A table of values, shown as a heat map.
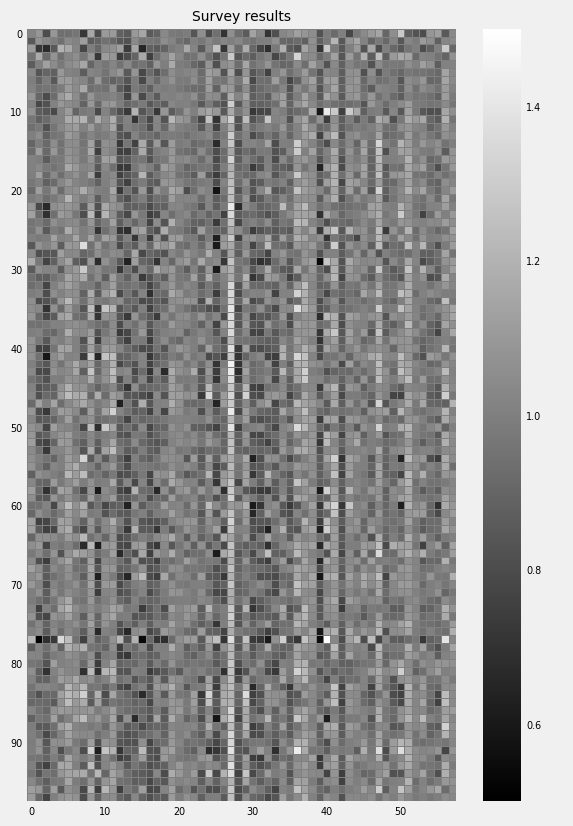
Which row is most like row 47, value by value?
20
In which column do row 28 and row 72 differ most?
47
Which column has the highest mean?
27
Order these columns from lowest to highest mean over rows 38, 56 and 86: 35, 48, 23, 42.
42, 35, 48, 23
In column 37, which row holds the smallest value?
1
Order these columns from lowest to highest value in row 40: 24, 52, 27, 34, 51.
52, 51, 24, 34, 27
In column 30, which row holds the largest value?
0
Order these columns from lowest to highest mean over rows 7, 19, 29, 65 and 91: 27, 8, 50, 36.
50, 8, 36, 27
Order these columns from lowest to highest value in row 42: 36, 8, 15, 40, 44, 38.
44, 40, 15, 38, 8, 36
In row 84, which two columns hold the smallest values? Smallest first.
15, 23
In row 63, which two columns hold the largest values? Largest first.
40, 27
